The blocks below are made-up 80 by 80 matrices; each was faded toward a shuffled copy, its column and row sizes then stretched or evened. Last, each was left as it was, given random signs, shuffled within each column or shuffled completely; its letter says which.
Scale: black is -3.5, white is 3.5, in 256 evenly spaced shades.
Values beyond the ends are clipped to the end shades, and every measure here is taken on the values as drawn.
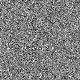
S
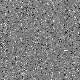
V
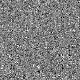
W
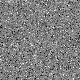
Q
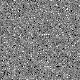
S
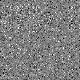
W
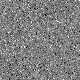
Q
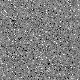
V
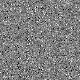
S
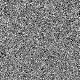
V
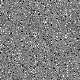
V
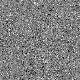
V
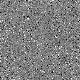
V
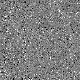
S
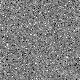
Q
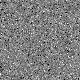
Q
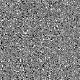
W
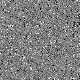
S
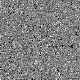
S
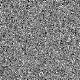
S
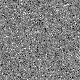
Q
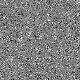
S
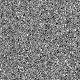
V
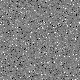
Q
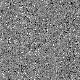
V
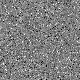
Q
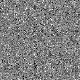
W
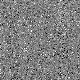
S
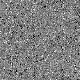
V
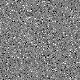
W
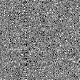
W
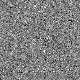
S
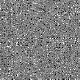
W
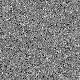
Q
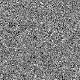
W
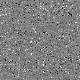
S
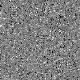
V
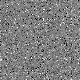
S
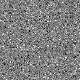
W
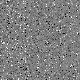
V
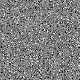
W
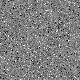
Q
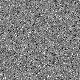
Q
